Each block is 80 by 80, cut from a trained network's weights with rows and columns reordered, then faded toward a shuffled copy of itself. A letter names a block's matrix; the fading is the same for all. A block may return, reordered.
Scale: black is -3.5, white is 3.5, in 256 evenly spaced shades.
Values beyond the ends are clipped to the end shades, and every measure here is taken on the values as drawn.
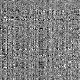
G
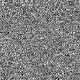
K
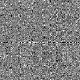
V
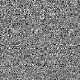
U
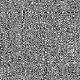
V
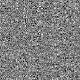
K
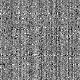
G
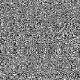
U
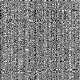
G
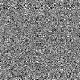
U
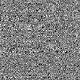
K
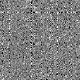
V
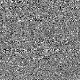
U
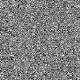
K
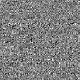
U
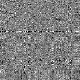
V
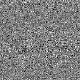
K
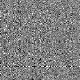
V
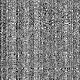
G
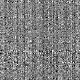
G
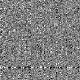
V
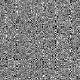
V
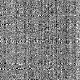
G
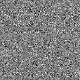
K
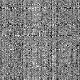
G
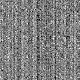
G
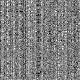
G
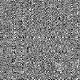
V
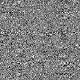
K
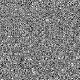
K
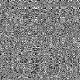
U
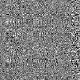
V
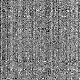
G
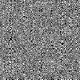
V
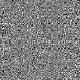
V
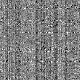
G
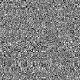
U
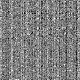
G
